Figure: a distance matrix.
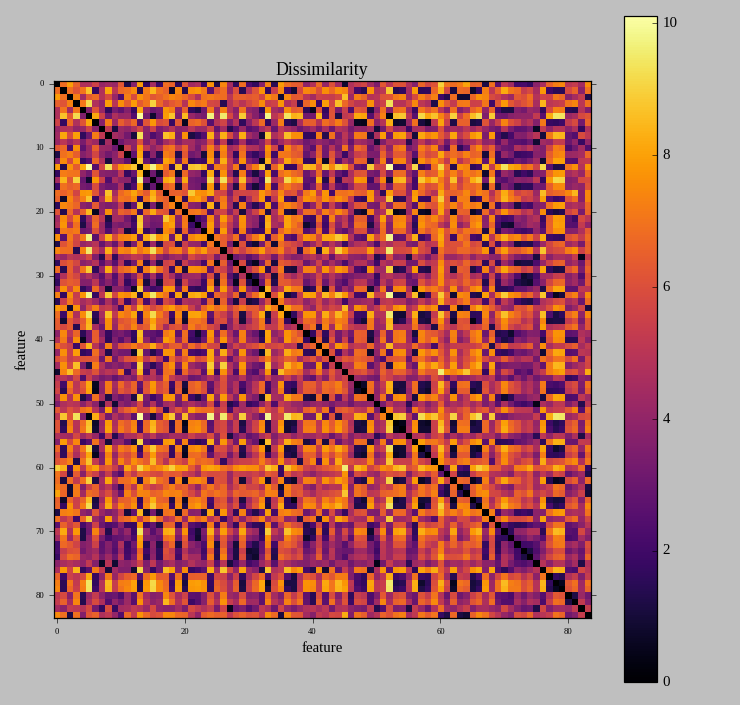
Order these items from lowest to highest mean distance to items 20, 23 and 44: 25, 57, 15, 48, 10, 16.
16, 25, 15, 48, 10, 57
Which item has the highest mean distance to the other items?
60
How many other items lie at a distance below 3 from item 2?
7
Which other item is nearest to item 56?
32
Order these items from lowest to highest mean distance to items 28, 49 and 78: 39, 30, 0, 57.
30, 39, 0, 57
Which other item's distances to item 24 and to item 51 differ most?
17
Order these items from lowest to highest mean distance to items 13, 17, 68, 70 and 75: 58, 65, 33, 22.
58, 65, 33, 22
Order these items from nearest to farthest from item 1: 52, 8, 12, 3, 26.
3, 26, 12, 8, 52
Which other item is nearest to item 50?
75
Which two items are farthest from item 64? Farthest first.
45, 0
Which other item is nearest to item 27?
82
